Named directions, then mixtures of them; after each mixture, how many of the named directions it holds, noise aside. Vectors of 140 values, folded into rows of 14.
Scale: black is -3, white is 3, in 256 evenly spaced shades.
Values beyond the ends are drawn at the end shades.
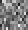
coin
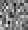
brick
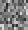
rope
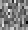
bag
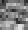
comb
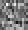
four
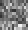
three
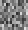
one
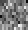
four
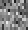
four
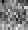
three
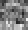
one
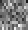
four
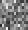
two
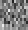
three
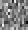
one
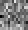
four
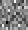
three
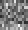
three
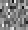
one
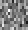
one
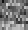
two
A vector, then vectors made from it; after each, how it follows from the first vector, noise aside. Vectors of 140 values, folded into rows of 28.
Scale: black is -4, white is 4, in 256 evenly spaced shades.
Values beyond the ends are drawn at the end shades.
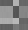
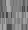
wrapped around, negated, partly zeroed.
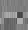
wrapped around, negated, partly zeroed.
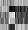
reversed, negated, scaled up.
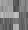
wrapped around.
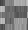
wrapped around.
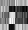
reversed, negated, scaled up.
